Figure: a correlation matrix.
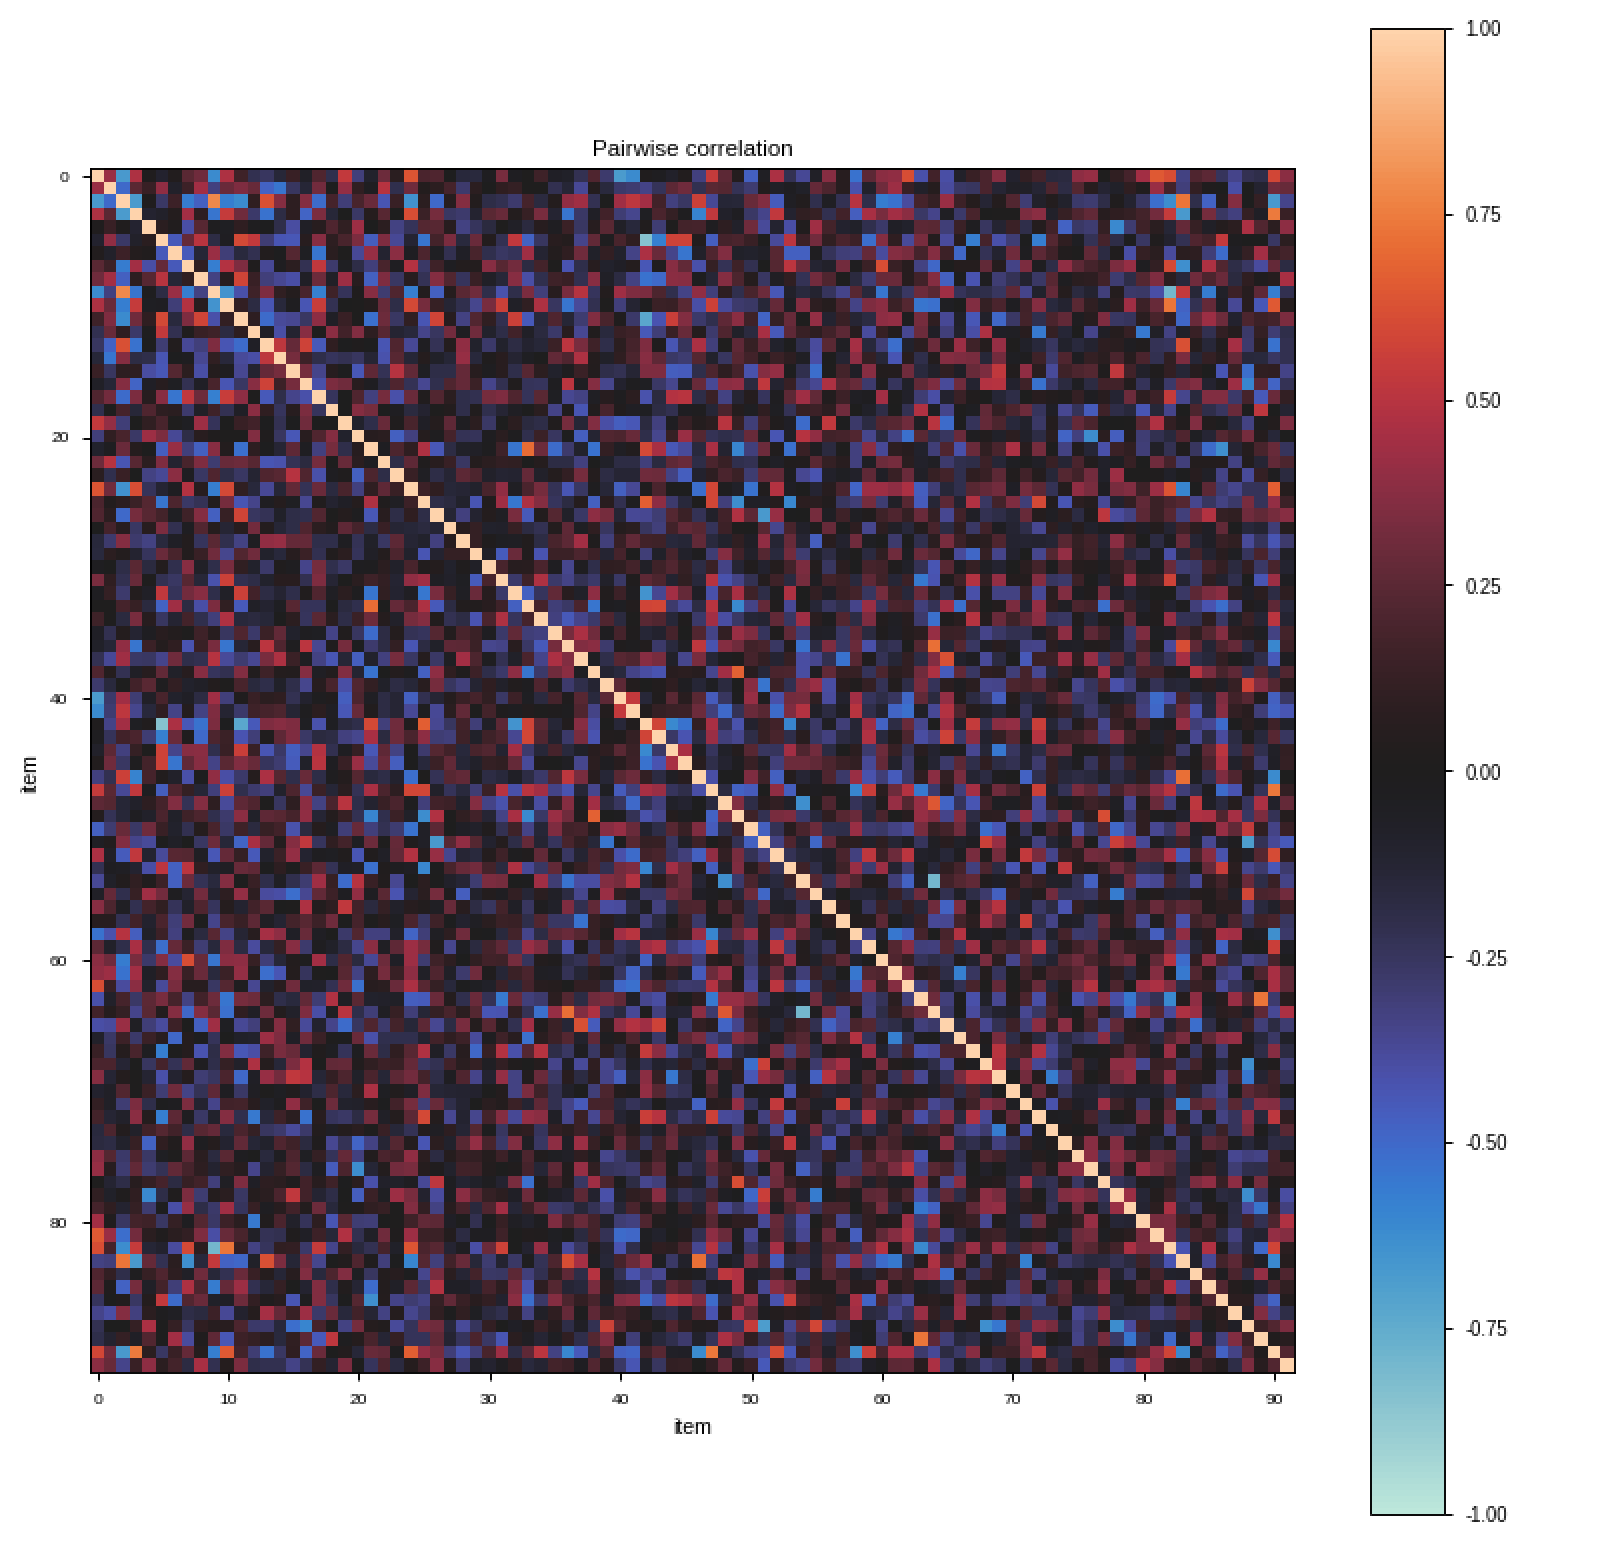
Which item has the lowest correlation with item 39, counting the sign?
51
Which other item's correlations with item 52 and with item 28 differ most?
90
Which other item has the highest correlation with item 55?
88
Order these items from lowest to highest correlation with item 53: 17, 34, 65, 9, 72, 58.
72, 34, 9, 65, 17, 58
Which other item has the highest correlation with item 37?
65
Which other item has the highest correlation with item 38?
49
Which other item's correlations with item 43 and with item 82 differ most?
9
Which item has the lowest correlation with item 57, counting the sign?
37
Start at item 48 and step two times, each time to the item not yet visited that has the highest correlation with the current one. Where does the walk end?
36
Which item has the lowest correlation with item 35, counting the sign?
21
